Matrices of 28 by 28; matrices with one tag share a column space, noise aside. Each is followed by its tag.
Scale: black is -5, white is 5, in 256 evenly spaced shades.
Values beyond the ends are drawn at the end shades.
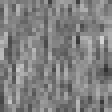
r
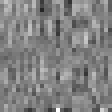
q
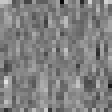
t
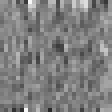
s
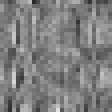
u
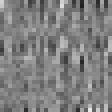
s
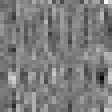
u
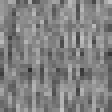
r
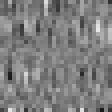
q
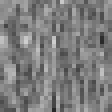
r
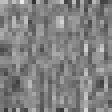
t
